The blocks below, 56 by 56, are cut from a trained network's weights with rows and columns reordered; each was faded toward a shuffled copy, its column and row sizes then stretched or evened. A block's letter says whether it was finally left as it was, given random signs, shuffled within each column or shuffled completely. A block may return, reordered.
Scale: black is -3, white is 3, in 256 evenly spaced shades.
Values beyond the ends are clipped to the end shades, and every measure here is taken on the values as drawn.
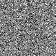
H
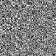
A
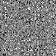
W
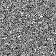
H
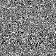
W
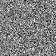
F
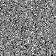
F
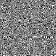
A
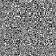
A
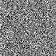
A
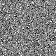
H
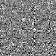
A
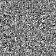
W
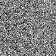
F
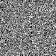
F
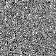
F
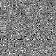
A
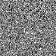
W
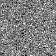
F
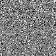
W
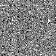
W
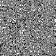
A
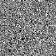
W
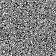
H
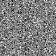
F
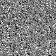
F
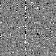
A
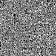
F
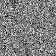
F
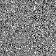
W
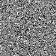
F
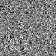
A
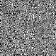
W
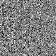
F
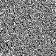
F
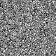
F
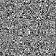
A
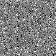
F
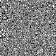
F
